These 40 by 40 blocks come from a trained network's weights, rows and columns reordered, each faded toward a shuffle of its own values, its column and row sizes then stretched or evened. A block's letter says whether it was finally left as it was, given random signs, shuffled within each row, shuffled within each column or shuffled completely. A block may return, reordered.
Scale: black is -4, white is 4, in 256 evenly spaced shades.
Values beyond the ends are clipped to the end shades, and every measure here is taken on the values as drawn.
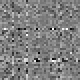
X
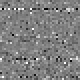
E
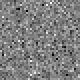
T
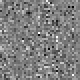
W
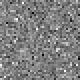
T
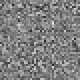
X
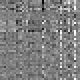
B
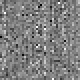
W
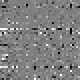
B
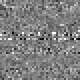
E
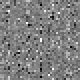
W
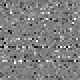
E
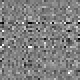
B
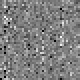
W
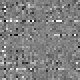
X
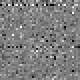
X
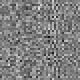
B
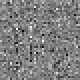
W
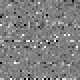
E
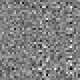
B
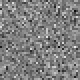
W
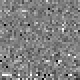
E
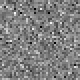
T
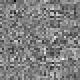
B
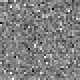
T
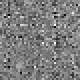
X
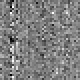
W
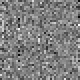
W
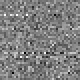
E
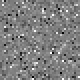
T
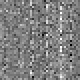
W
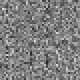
W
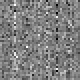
W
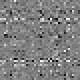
B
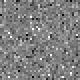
T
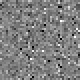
W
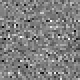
E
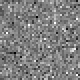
T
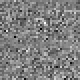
E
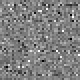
E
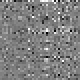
B
